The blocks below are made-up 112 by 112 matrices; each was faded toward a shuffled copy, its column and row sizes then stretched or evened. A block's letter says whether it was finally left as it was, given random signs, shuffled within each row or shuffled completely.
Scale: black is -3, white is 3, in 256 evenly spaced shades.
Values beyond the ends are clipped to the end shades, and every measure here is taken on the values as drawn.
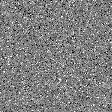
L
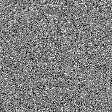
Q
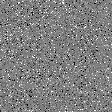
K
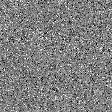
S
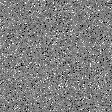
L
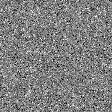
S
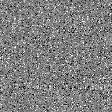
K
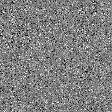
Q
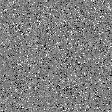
Q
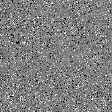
K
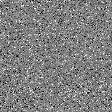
S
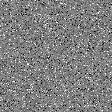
S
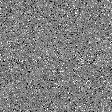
S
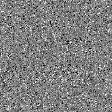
K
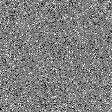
K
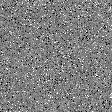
L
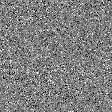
S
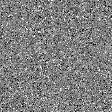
K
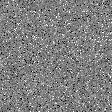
L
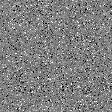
Q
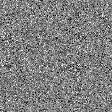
Q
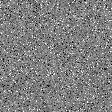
L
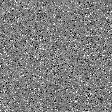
Q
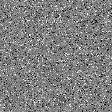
K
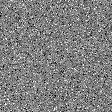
L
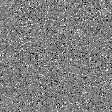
K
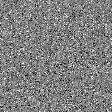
Q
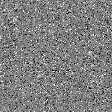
K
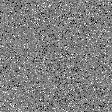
Q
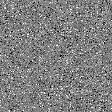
K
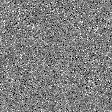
S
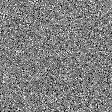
L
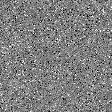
S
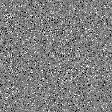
K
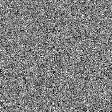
Q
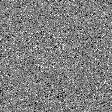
S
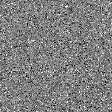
K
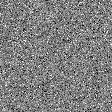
L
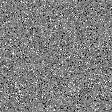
S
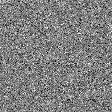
S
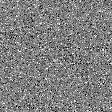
S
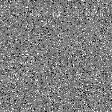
K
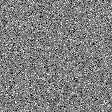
L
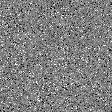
S
